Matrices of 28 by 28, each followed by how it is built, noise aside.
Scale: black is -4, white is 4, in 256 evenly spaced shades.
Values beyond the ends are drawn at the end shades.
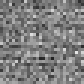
blocks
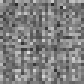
blocks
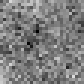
smooth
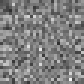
blocks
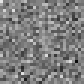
noise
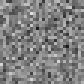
noise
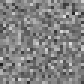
noise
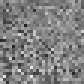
lower triangular
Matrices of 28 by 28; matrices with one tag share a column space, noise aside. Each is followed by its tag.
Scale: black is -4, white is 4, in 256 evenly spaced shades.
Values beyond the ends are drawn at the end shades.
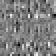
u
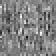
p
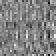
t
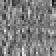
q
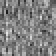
q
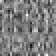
u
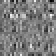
u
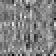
t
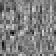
p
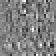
u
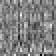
t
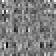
u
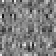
u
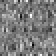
u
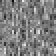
q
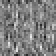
t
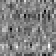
u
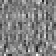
t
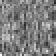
t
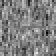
q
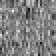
q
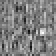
p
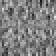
q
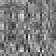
t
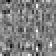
u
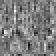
p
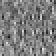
q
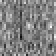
t
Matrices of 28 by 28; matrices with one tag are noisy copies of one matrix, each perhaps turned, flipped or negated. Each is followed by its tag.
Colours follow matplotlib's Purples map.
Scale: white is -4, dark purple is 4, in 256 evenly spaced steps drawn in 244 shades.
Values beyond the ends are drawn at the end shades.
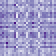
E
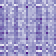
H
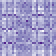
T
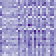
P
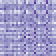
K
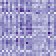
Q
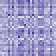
E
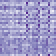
P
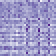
P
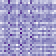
K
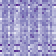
H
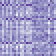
Q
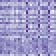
P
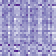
H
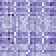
T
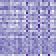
P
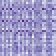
K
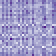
K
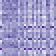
P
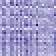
P
